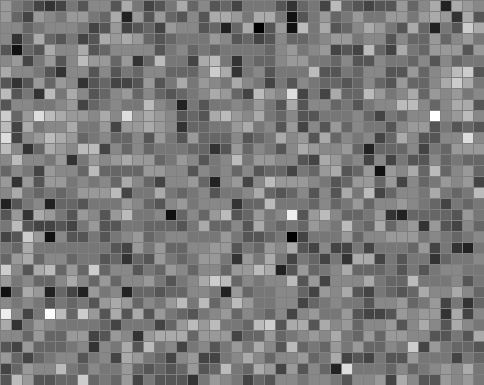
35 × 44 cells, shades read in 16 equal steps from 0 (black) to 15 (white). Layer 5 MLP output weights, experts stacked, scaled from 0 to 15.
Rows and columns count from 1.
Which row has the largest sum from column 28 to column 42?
30
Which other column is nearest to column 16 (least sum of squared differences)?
36
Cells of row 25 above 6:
28
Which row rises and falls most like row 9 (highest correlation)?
26
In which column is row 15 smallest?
7
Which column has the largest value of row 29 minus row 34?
1
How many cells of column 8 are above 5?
27
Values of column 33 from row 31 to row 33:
6 9 5
